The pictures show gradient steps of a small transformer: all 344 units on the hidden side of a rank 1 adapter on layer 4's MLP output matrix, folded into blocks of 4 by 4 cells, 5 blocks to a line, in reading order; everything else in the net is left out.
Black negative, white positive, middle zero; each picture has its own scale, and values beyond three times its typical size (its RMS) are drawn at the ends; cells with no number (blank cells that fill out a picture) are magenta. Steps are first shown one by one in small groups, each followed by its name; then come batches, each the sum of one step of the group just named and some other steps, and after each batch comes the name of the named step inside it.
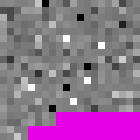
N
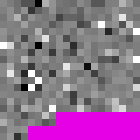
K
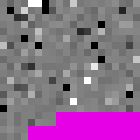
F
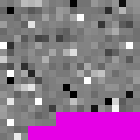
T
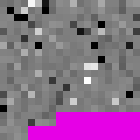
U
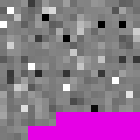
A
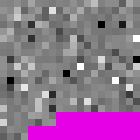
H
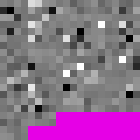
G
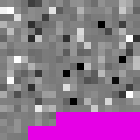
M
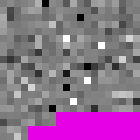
N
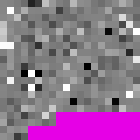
K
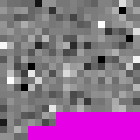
K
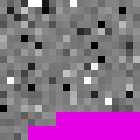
F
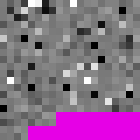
F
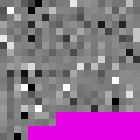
A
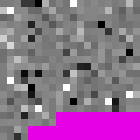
M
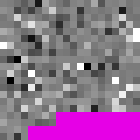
K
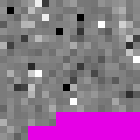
K
